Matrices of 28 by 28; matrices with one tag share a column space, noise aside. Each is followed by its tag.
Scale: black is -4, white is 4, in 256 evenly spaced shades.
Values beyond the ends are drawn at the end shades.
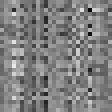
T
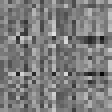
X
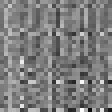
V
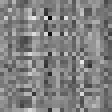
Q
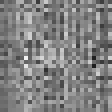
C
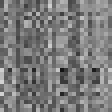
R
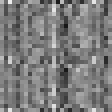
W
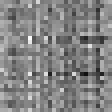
X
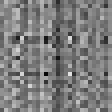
X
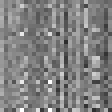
V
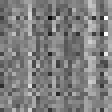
Q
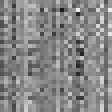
T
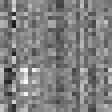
R
